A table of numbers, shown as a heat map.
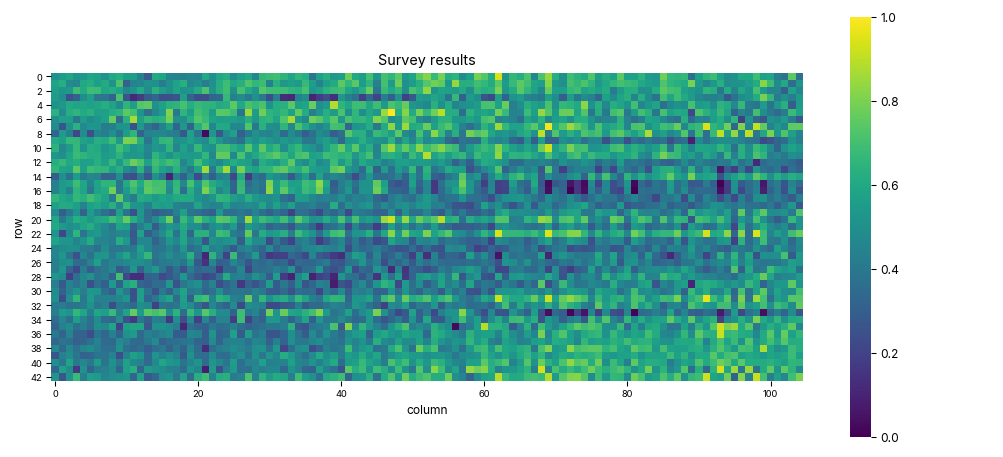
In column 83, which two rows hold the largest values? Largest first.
8, 41
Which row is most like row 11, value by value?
2
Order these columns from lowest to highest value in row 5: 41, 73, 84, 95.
95, 84, 41, 73
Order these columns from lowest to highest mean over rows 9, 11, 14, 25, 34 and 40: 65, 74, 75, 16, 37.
16, 74, 37, 65, 75
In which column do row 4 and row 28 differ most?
39
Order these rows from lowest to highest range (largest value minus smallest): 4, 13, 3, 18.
18, 4, 3, 13
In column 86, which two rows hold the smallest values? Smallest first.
25, 9
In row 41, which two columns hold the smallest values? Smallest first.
21, 3
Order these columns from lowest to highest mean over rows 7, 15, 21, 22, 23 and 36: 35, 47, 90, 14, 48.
14, 48, 35, 90, 47
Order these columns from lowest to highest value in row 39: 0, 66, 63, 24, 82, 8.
0, 24, 8, 82, 63, 66
